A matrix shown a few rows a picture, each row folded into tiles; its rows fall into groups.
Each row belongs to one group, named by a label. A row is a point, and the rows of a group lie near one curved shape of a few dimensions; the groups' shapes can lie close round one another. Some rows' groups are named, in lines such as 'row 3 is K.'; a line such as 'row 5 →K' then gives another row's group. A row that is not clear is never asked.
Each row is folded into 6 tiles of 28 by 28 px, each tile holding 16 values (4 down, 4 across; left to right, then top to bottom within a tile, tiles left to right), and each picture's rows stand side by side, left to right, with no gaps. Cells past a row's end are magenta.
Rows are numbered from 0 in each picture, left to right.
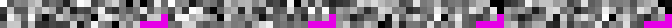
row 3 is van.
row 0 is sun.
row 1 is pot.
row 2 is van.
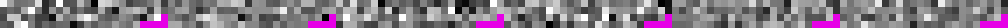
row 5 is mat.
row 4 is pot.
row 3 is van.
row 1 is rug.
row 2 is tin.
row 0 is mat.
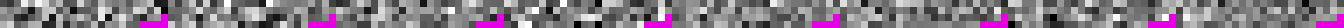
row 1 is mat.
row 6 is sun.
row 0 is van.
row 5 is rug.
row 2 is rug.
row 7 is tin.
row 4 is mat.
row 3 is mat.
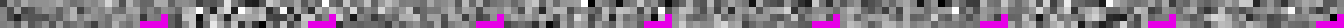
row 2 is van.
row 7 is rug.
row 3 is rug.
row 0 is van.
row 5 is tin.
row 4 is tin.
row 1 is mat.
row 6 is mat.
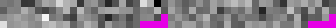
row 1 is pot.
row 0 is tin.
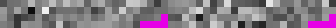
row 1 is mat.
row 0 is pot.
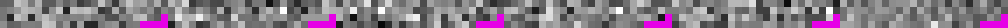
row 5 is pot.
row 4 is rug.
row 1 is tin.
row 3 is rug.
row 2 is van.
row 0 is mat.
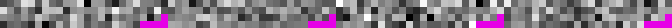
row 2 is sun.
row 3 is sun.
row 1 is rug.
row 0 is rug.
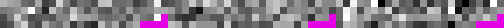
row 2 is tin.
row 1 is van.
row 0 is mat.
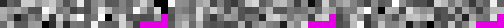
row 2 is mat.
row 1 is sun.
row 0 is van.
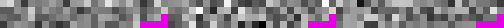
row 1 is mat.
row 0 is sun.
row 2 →rug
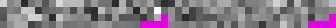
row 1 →van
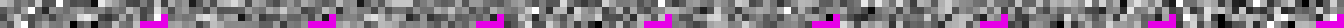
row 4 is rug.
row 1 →rug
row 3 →mat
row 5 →van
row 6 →pot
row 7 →sun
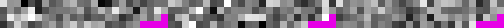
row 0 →tin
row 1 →mat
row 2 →sun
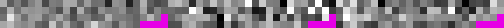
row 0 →pot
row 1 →pot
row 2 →tin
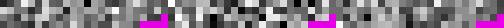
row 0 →rug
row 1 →sun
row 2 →mat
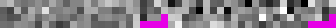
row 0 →sun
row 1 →tin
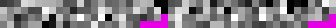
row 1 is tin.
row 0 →van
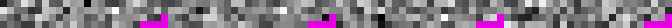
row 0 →rug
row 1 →rug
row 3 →van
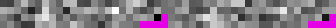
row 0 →rug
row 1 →rug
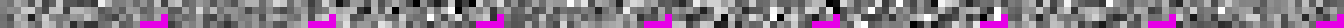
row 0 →mat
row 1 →sun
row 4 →van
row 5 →mat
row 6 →mat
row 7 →van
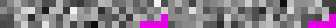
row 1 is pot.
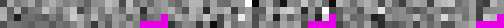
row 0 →van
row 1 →rug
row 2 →sun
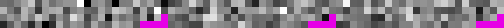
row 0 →rug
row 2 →sun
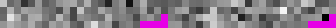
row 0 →pot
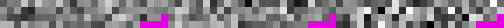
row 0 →van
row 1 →tin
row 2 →mat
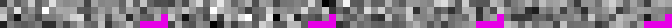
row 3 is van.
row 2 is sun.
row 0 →van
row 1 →van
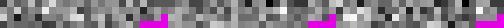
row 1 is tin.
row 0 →van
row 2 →pot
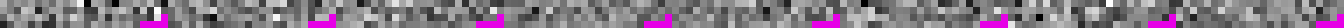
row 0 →rug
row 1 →sun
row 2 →rug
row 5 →tin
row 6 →mat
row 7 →van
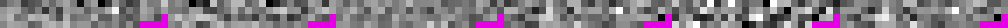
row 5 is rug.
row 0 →tin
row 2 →pot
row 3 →rug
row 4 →mat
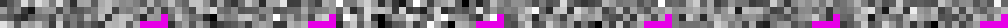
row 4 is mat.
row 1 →sun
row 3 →mat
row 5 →mat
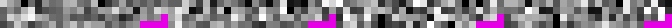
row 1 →tin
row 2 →sun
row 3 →pot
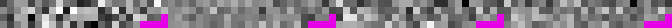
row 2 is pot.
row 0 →mat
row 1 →pot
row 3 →tin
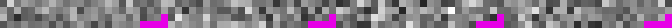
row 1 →pot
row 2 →rug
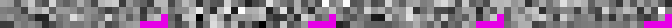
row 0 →sun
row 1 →mat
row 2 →sun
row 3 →rug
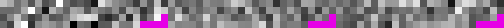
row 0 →mat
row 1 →pot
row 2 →pot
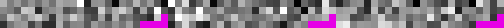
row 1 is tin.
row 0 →rug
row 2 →tin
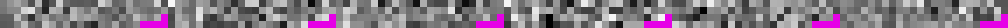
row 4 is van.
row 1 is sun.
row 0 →mat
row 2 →tin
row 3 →sun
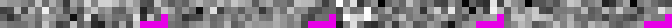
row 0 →sun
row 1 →pot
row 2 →tin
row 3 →tin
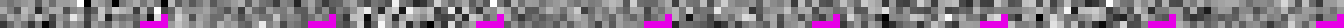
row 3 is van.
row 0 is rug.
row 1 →pot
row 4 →van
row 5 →sun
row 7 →van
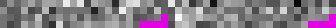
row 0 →pot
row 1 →tin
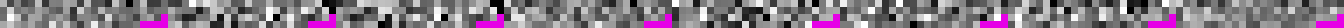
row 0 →pot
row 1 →van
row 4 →sun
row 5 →mat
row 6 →tin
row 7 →tin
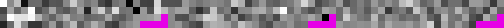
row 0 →tin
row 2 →pot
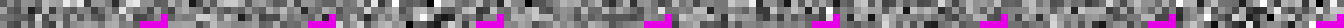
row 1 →rug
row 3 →tin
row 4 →rug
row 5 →mat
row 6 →mat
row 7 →sun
